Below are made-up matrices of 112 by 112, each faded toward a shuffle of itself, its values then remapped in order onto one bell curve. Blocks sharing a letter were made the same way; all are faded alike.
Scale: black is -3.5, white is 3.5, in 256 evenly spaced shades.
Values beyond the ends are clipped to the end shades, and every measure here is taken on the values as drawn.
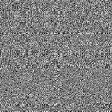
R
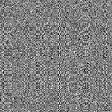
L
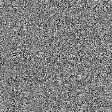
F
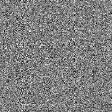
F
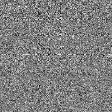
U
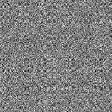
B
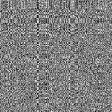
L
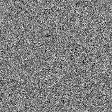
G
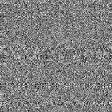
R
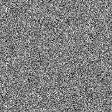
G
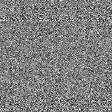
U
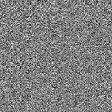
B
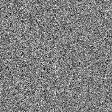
G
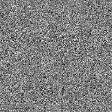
U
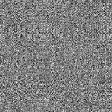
B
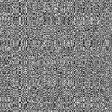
L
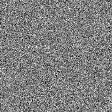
G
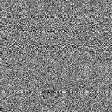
R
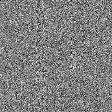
G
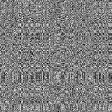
L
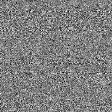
U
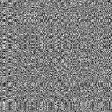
L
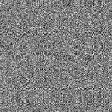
B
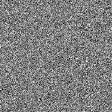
G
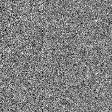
G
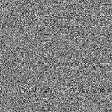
R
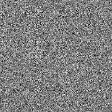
F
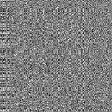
L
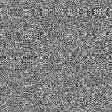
R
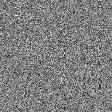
G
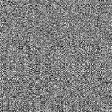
R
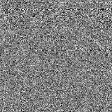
U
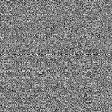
R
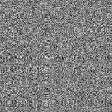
B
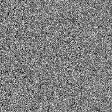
G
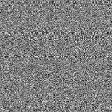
R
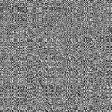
L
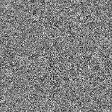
F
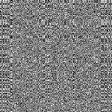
L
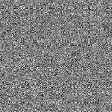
R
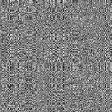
L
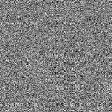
B
